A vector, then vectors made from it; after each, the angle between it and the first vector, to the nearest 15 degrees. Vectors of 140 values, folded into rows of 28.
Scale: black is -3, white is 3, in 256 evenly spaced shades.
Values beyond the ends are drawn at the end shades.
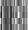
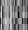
165 degrees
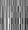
120 degrees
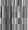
15 degrees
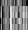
135 degrees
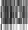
45 degrees
